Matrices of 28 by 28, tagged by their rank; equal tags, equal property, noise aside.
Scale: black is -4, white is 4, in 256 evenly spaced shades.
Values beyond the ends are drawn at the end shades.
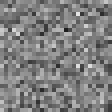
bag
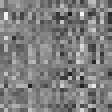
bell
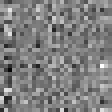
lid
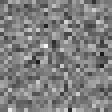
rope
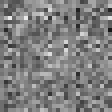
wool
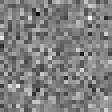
bag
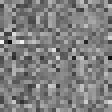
bell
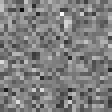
bag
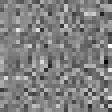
rope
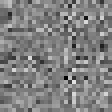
lid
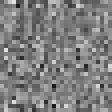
lid
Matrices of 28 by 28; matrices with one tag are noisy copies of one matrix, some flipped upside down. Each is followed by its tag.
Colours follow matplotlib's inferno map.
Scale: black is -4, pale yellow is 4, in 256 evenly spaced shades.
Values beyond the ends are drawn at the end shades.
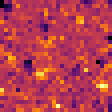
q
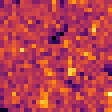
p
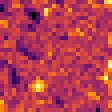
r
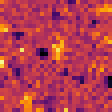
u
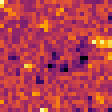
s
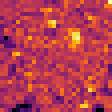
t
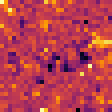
s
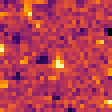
u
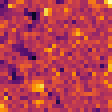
r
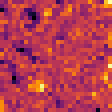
r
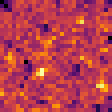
q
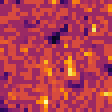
p
